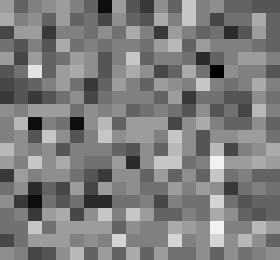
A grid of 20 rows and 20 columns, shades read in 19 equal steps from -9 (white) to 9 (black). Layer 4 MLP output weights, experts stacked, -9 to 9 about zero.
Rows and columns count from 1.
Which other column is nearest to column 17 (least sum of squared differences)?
18
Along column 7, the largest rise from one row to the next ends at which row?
7
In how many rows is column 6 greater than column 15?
7
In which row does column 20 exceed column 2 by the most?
10
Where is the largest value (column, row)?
16, 6
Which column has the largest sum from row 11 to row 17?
3
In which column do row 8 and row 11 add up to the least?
13
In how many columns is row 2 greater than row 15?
9
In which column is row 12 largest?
17
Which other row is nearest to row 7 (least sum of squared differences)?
4
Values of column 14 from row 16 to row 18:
1 0 -2
